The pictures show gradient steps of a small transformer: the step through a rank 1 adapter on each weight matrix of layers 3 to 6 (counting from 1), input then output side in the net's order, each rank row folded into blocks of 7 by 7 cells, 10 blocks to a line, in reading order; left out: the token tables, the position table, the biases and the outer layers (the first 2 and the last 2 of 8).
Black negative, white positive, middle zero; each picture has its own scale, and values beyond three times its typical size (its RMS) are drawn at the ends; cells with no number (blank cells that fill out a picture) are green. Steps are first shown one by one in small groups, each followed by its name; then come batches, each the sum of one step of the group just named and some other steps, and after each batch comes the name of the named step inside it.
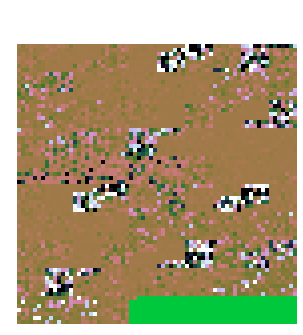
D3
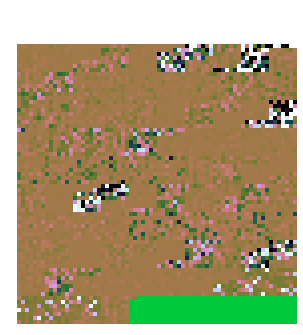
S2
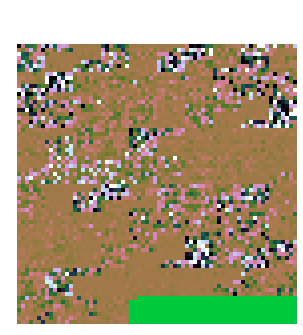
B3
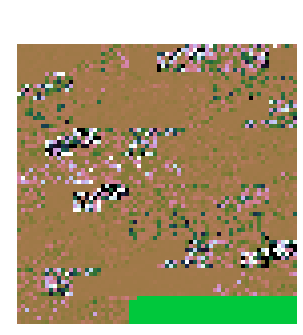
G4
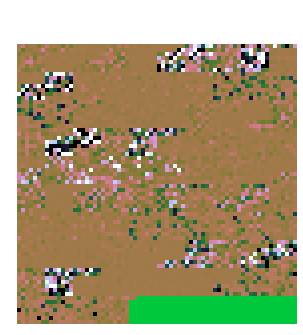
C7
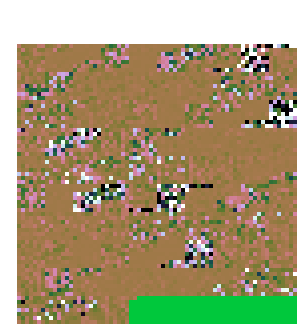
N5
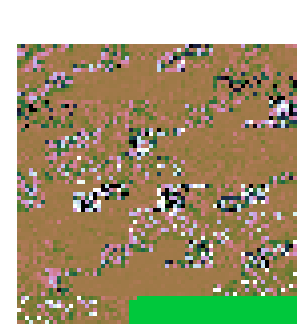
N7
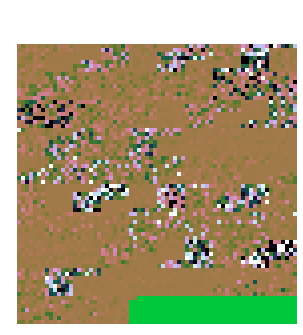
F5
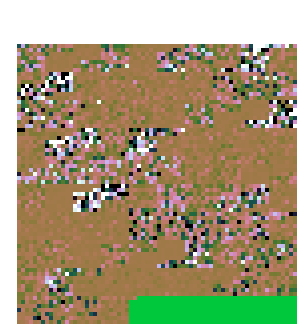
B3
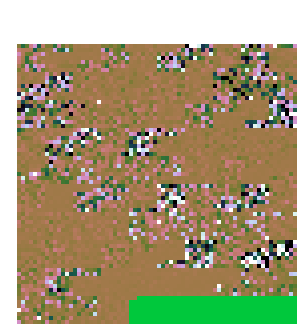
F5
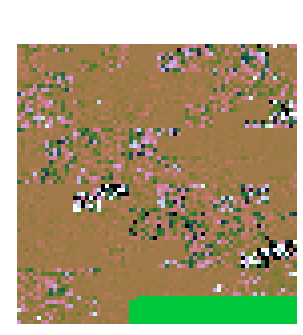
G4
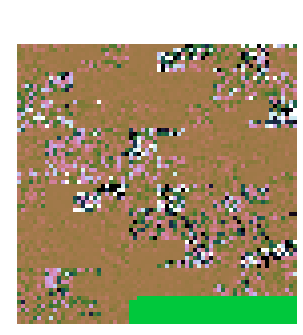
N5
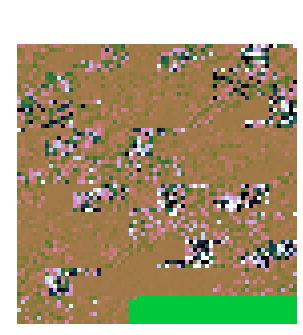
F5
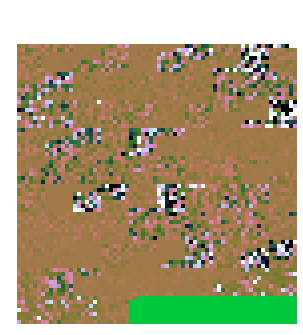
S2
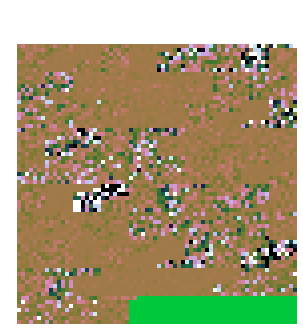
G4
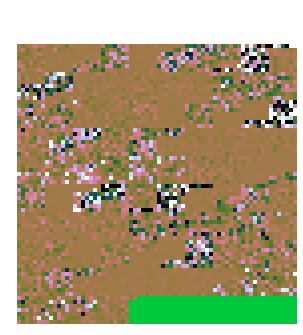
N5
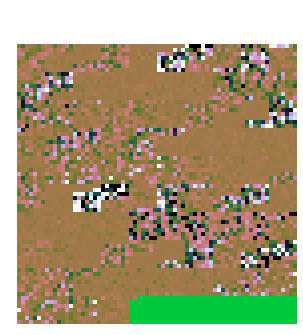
N7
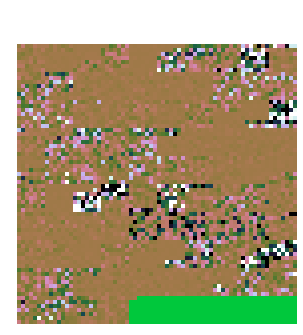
N5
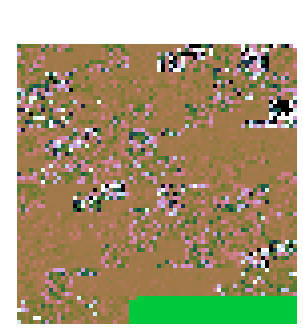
B3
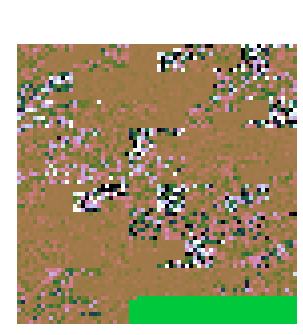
N5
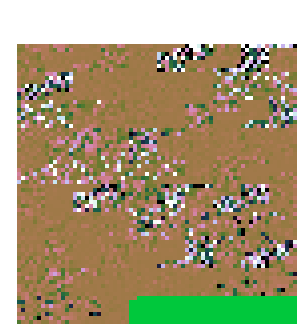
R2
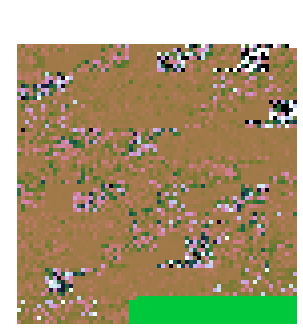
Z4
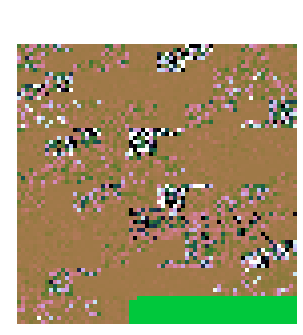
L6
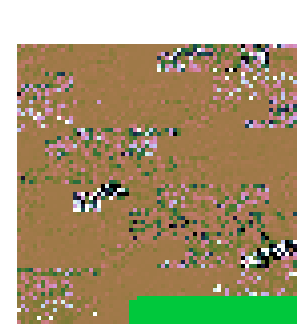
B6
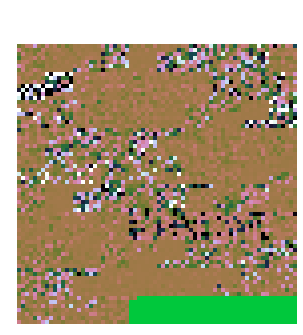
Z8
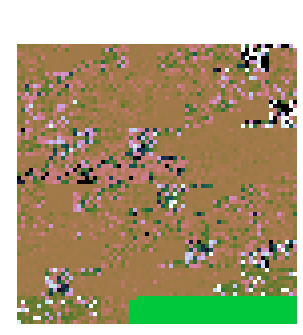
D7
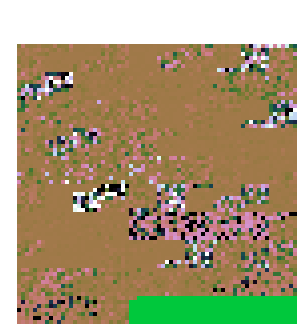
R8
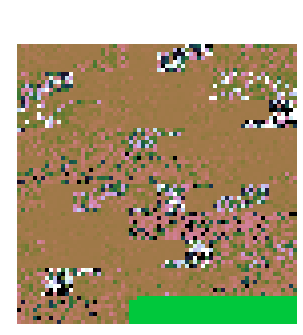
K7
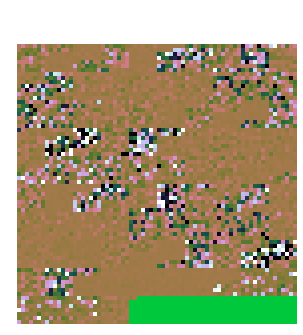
Z8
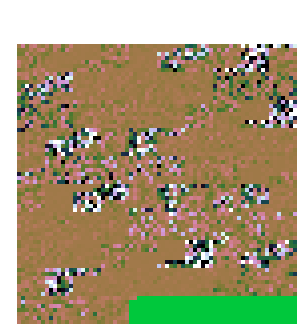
Z4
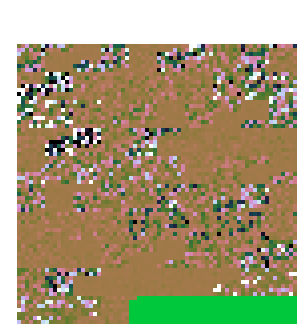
Z8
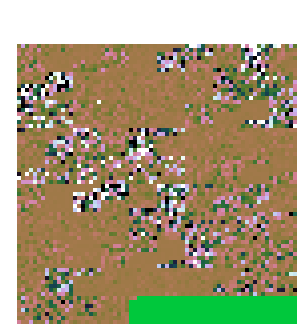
R8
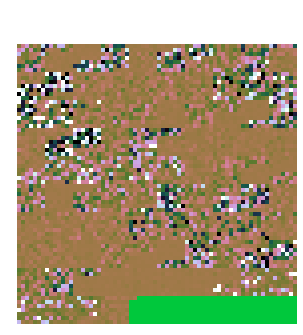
Z8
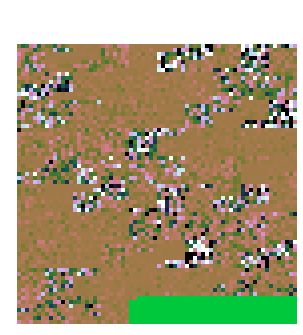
K7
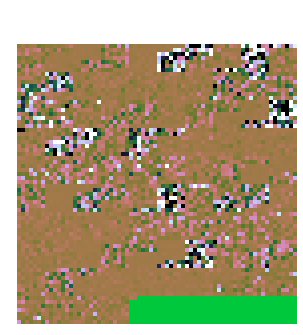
Z4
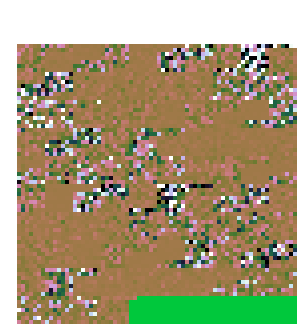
Z4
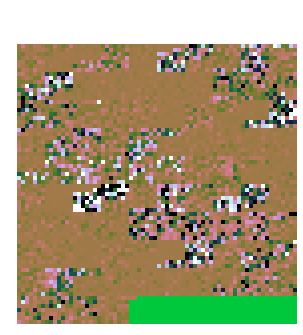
R8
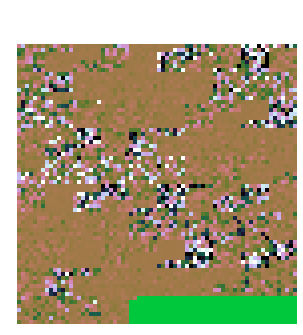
R2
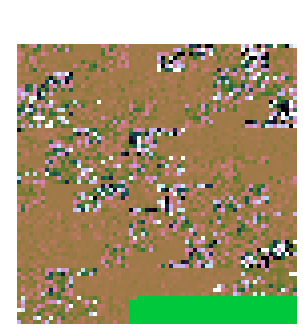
B6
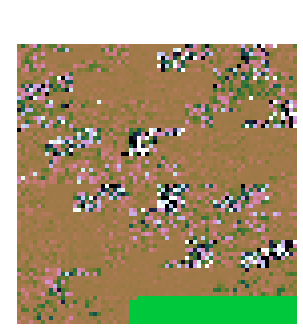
R2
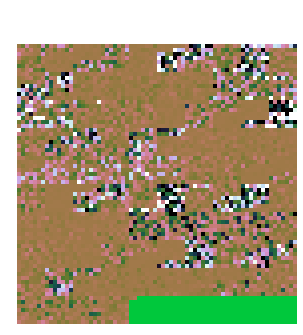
R2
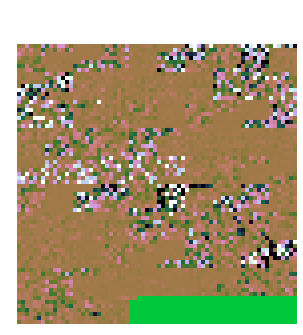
R2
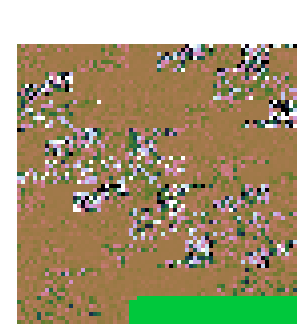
R2
